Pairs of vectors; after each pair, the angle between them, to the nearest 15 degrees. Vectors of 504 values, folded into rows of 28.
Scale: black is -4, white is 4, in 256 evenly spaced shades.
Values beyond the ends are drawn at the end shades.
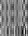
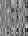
60 degrees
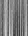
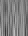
120 degrees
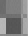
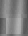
135 degrees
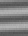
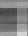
120 degrees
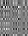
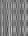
90 degrees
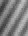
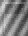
165 degrees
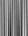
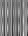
60 degrees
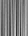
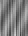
45 degrees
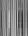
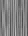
45 degrees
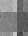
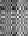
120 degrees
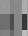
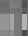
165 degrees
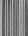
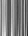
90 degrees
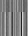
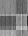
105 degrees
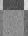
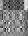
45 degrees
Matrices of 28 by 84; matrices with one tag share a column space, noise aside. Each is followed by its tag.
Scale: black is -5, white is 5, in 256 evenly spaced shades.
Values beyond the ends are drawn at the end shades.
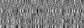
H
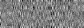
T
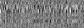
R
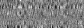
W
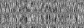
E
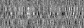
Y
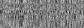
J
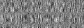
E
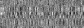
Y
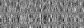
E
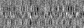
Y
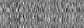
E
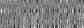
H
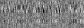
R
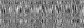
R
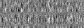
E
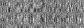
E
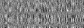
E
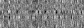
J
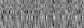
J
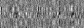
Y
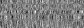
J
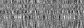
J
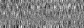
W
